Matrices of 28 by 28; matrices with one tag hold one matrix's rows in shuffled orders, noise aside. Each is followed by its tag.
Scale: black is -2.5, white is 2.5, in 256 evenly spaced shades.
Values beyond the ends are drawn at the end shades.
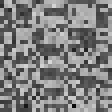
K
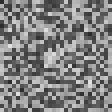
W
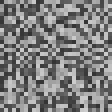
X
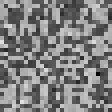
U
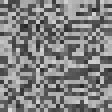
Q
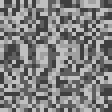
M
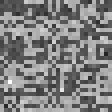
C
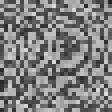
X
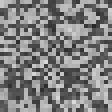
U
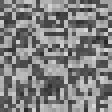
K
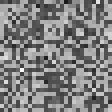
W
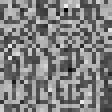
M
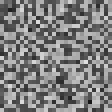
X
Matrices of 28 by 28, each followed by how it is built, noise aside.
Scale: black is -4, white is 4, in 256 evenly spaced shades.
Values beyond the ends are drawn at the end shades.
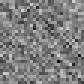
Toeplitz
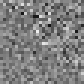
upper triangular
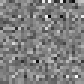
uneven rows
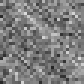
Toeplitz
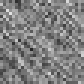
Toeplitz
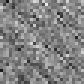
Toeplitz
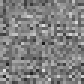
low rank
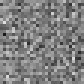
blocks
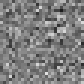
low rank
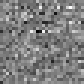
uneven rows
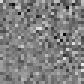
upper triangular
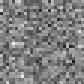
blocks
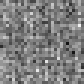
blocks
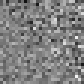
upper triangular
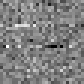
uneven rows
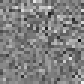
upper triangular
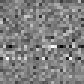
uneven rows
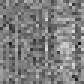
blocks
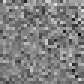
upper triangular
